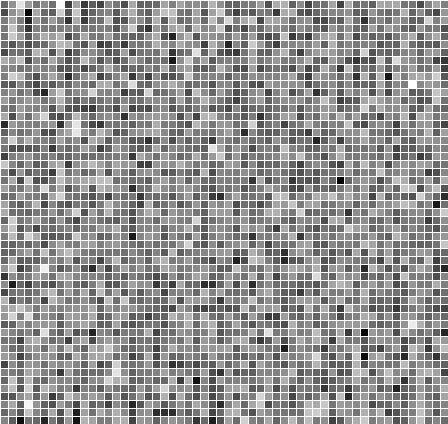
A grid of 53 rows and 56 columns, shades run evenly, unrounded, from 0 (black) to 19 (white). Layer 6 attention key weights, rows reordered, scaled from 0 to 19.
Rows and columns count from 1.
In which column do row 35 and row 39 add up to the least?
50
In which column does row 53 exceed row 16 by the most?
46
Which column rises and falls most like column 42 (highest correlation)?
3
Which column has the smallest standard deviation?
18
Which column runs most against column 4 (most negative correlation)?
17
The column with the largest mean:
2
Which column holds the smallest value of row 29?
35
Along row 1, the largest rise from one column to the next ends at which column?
8
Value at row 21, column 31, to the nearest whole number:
7
